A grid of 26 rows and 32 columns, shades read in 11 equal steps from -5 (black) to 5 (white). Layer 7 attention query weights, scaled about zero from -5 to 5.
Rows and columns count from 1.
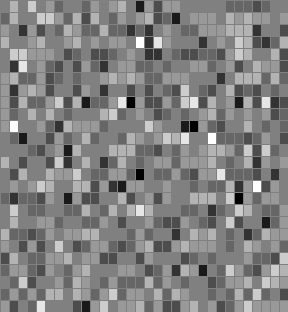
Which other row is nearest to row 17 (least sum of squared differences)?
13
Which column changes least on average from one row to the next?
1
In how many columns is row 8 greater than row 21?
11
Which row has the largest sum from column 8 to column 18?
4
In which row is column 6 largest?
2
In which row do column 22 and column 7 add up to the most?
9
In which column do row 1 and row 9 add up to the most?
14
